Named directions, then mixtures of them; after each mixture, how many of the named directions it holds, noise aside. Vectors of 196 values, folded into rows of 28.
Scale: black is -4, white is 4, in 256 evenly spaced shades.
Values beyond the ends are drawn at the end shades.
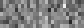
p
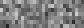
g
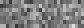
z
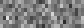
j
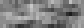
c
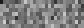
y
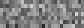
four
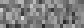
four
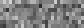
three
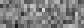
four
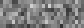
three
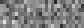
two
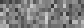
four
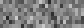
one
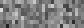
one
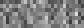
three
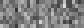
two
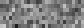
four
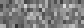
two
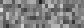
two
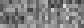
four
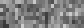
three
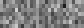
two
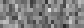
two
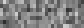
two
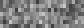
three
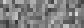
two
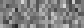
two
